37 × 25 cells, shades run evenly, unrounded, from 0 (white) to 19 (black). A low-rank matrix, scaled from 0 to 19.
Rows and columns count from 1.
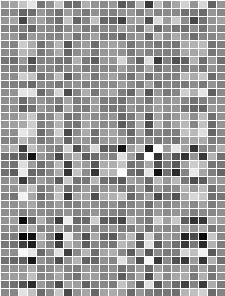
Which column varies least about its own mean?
6
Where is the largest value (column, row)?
3, 30
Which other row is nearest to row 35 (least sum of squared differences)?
16
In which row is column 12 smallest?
22
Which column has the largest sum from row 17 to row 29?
8
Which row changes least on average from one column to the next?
27
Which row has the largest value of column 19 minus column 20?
19
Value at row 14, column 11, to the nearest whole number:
7
